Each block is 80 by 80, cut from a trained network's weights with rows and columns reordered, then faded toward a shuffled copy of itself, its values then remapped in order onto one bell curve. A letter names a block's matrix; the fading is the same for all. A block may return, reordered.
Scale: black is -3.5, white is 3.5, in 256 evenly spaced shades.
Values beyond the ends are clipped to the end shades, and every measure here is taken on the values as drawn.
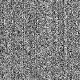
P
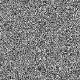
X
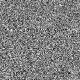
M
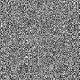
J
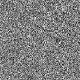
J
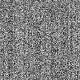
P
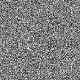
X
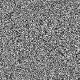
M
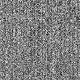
P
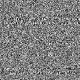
M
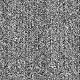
P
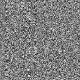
J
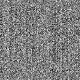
P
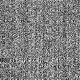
P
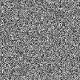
X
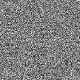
J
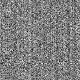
P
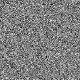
M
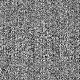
P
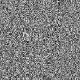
X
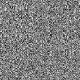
J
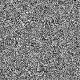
M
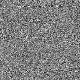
M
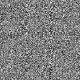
X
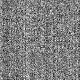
P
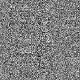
X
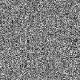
J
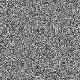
X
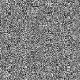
J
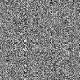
X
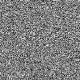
M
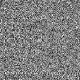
J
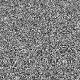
M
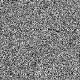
M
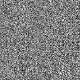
X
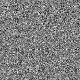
M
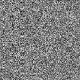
X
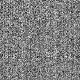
P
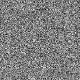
M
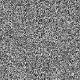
J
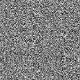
X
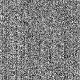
P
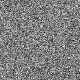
M
